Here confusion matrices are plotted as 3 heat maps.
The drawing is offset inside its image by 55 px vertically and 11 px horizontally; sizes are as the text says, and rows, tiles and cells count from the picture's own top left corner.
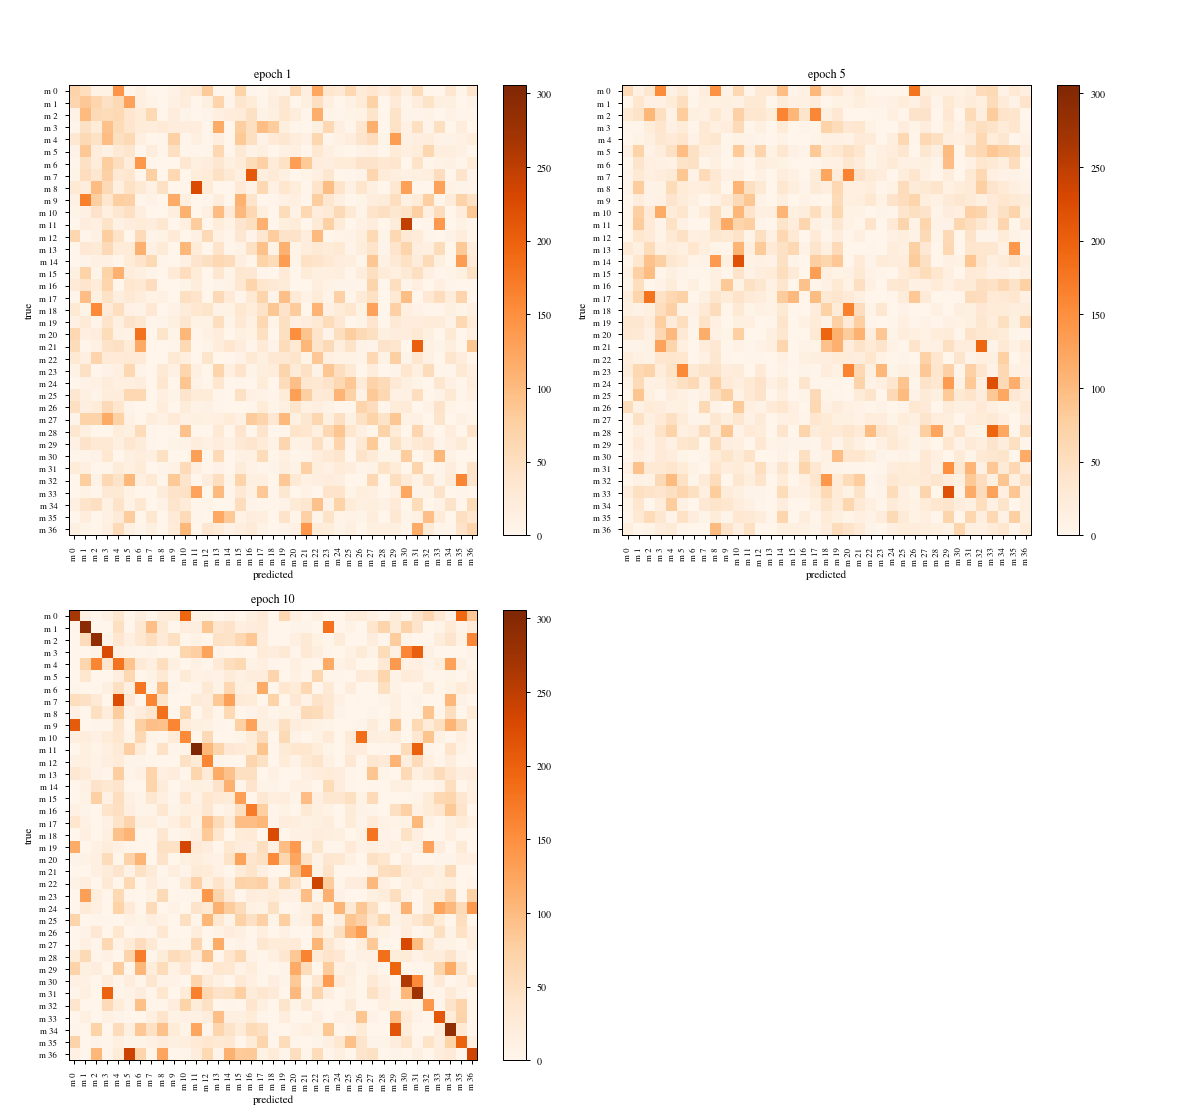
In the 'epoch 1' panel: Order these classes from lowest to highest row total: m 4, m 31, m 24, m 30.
m 31, m 30, m 24, m 4
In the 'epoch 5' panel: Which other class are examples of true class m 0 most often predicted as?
m 26
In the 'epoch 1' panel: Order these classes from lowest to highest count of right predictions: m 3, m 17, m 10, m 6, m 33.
m 33, m 17, m 3, m 10, m 6
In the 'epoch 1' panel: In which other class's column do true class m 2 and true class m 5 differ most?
m 22
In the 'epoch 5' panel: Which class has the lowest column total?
m 13
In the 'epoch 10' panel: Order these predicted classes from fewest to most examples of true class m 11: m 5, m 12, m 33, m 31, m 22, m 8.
m 33, m 22, m 8, m 5, m 12, m 31
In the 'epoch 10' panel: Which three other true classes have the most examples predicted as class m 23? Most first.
m 1, m 30, m 4
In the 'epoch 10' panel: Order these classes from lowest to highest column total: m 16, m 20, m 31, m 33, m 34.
m 33, m 20, m 16, m 31, m 34
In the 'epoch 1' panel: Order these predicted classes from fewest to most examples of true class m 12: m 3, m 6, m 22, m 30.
m 30, m 6, m 3, m 22
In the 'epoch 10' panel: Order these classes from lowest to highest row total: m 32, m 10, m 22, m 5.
m 5, m 32, m 10, m 22
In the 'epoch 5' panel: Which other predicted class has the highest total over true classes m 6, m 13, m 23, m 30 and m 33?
m 29
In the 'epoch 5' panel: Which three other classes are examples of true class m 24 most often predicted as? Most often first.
m 33, m 29, m 35
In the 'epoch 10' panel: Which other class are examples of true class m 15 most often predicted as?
m 21
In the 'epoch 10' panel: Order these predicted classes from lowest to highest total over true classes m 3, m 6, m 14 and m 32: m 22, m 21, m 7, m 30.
m 22, m 7, m 21, m 30
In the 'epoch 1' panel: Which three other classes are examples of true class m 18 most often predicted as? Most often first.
m 2, m 27, m 22
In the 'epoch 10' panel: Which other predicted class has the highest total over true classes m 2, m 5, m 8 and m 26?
m 36
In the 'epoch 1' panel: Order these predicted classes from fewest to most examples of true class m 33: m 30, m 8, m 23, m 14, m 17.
m 14, m 8, m 23, m 17, m 30
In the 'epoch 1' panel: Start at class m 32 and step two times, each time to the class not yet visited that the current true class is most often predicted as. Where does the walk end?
m 13
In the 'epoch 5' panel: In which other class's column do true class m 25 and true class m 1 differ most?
m 34
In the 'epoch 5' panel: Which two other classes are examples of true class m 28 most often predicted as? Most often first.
m 33, m 34
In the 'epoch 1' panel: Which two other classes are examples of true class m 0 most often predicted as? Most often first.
m 4, m 22
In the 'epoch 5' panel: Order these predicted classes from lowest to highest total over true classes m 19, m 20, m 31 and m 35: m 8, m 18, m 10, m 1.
m 8, m 10, m 1, m 18
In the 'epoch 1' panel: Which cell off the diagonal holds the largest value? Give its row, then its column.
m 11, m 30
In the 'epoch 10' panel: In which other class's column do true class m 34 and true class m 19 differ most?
m 10
